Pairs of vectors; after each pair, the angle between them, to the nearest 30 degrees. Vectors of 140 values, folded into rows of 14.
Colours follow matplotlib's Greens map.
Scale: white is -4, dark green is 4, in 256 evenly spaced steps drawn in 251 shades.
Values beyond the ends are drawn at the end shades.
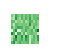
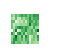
30 degrees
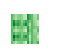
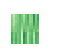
90 degrees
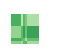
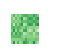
120 degrees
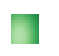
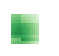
150 degrees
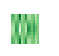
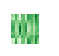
150 degrees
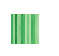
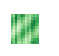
60 degrees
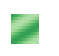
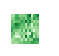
120 degrees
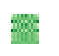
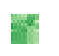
120 degrees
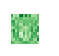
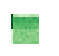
90 degrees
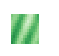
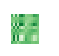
60 degrees
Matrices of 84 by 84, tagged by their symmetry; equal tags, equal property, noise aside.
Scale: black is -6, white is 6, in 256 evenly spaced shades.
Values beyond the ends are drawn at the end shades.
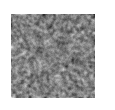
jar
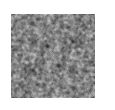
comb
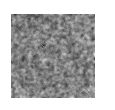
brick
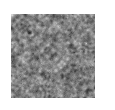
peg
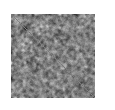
peg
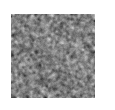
jar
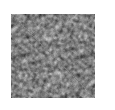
comb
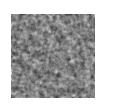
jar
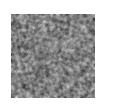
jar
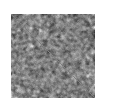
brick
